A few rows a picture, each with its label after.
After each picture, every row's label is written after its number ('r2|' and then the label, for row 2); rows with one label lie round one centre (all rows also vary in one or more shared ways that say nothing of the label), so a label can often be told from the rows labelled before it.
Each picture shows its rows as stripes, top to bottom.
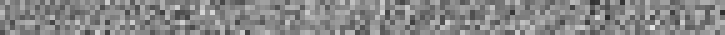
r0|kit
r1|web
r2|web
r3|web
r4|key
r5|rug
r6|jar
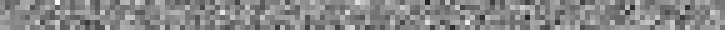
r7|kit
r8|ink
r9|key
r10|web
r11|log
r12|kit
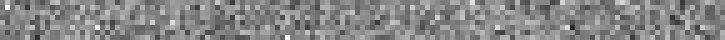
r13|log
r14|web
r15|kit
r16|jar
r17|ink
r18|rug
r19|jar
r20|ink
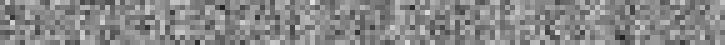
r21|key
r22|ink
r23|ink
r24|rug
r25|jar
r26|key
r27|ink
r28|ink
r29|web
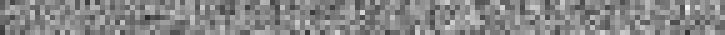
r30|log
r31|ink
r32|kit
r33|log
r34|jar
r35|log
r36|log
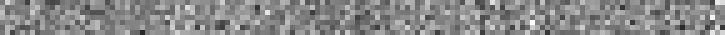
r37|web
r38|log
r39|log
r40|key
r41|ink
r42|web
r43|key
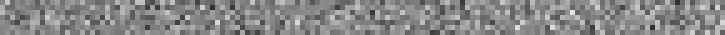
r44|rug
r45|web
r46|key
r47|log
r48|key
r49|web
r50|kit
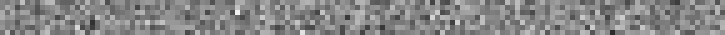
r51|jar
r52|web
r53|web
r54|rug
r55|kit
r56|log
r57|rug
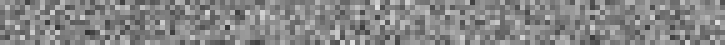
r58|web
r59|kit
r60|log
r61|rug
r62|web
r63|jar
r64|log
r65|jar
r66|kit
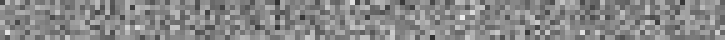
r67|kit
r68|kit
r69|key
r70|kit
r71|log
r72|kit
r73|web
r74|jar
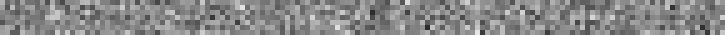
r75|web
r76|jar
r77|key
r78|jar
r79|key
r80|key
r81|key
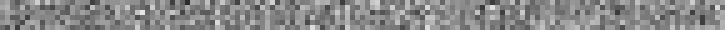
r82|kit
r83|web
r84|key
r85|web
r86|log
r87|log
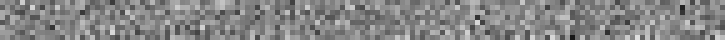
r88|key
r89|log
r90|kit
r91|ink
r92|key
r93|kit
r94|web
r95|web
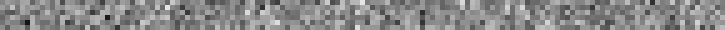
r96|kit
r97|key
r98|rug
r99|jar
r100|web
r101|web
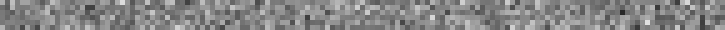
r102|key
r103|log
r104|ink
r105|log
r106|log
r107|ink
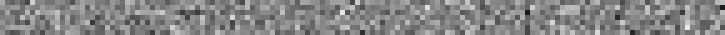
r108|web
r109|log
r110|kit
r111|key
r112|web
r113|key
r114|log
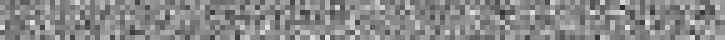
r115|kit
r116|web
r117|jar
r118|kit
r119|log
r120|log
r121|rug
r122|kit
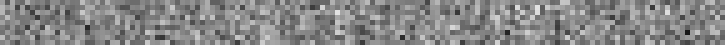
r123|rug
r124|web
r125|key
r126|web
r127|key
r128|log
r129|ink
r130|log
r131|log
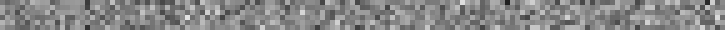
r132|log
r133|log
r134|ink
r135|web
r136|web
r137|log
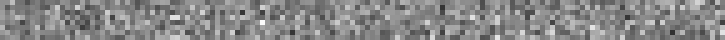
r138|web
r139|log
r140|web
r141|key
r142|log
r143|log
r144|key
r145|key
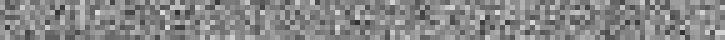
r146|ink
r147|key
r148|rug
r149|rug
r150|key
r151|log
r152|web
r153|web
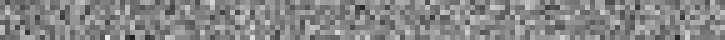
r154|ink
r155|log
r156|kit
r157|jar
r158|jar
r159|key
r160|web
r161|rug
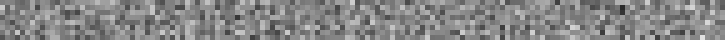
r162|log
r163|ink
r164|ink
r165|kit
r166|log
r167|log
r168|jar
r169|log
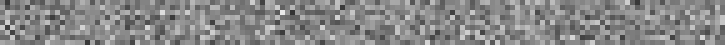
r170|ink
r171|web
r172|kit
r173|web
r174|rug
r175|ink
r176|key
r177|jar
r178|log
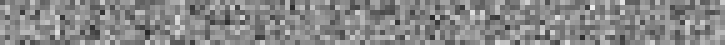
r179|key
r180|key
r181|rug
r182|jar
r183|kit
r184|key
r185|key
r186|kit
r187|rug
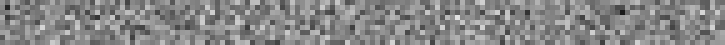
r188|jar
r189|ink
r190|web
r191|log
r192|jar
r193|rug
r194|key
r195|jar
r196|jar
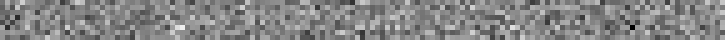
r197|rug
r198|jar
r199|rug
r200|log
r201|rug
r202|ink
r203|key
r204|log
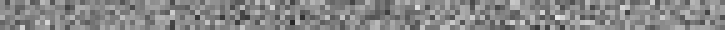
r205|ink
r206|kit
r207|key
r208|kit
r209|log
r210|kit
